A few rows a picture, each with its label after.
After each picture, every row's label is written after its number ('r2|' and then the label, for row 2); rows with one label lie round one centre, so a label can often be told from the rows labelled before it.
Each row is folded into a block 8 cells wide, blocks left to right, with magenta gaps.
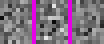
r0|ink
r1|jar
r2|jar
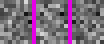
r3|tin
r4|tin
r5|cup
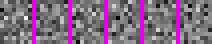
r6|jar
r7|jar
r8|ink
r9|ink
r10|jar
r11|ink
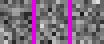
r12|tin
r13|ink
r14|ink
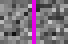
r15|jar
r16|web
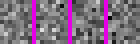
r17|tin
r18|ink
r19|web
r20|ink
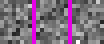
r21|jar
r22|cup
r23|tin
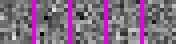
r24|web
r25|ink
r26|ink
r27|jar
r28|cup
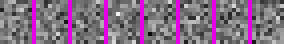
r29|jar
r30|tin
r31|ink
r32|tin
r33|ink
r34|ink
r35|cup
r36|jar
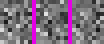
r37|tin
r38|tin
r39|tin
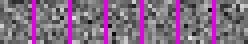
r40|jar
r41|web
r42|web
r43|ink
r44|ink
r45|jar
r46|web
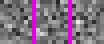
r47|web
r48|tin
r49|ink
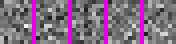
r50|cup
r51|web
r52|jar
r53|cup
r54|cup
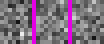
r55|jar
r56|web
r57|web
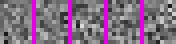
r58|ink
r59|tin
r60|web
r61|jar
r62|ink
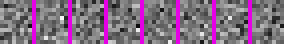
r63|web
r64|jar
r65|jar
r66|web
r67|cup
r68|cup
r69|tin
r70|web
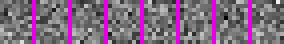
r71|tin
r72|cup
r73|tin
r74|cup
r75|jar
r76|jar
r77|ink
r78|tin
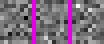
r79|web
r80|jar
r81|ink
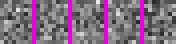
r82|ink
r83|jar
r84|tin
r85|tin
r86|jar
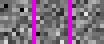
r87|web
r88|cup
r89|ink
